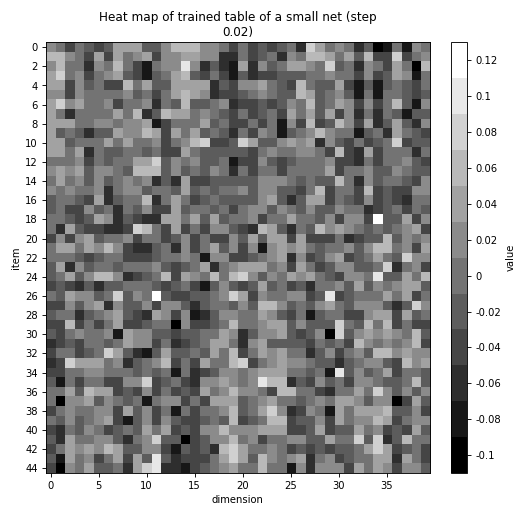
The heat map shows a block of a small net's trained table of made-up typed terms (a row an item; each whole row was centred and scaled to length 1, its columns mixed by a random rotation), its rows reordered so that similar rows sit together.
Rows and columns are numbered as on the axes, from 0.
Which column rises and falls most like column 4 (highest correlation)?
19
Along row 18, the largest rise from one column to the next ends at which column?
34
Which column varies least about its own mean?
31
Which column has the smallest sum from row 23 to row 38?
13
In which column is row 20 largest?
35
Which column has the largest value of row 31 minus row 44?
8
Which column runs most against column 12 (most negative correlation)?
10
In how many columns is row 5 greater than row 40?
17
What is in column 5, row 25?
-0.06
